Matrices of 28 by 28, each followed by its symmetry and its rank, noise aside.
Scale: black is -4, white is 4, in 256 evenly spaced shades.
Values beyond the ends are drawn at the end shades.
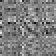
no symmetry, rank four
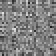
no symmetry, rank six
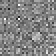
symmetric, rank six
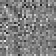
antisymmetric, rank four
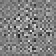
symmetric, rank five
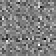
antisymmetric, rank six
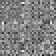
symmetric, rank four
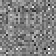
no symmetry, rank five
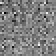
no symmetry, rank six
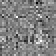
no symmetry, rank five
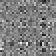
no symmetry, rank six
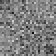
symmetric, rank five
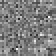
symmetric, rank six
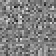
no symmetry, rank six
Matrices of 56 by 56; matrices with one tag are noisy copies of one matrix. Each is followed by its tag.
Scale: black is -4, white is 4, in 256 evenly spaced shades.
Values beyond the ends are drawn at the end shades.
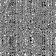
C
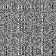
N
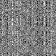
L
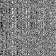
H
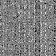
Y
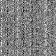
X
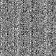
X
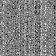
Y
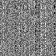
Y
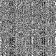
C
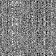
L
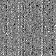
N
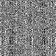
C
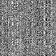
L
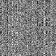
L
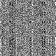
C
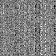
Y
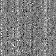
X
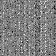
Y
